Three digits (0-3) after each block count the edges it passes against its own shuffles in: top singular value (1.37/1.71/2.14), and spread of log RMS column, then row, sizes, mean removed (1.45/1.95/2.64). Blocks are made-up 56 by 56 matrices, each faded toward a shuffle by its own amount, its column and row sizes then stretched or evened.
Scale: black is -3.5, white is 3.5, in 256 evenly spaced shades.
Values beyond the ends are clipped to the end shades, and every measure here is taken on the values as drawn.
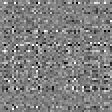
3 1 3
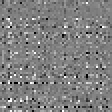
2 2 3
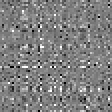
3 2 2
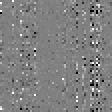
2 3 0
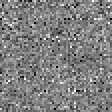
1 0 2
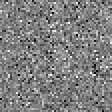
1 1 0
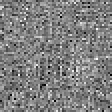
2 0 0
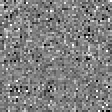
0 1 1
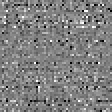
1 1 3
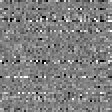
2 0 3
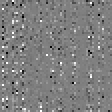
0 3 1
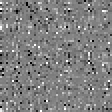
2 2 1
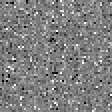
0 1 0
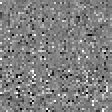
0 2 2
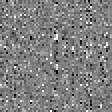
2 3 0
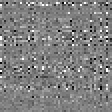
2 2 3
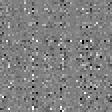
1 2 2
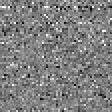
1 0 2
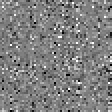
1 2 1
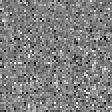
0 1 1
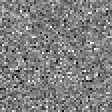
0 0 1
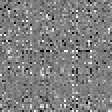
2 3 2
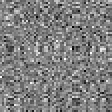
3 0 1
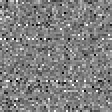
1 0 2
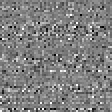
2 0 3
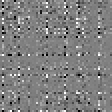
3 3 3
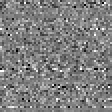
1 0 3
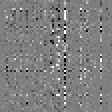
3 3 1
